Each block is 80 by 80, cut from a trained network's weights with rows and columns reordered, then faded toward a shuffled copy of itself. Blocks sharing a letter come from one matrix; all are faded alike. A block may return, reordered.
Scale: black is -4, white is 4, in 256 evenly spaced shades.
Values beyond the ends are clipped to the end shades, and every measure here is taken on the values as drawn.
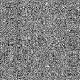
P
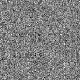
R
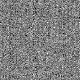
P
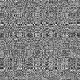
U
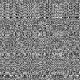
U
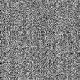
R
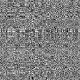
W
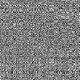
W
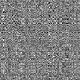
W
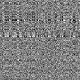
U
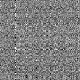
W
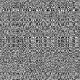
U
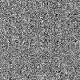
P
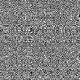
W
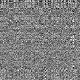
W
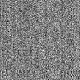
R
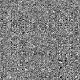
P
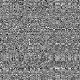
W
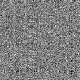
R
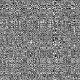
W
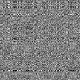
U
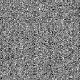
P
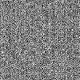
R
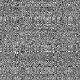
W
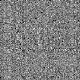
P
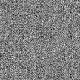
R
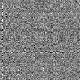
W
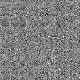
P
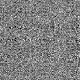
P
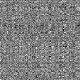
W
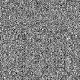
R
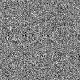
R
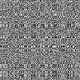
U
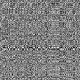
U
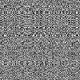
U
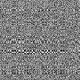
U
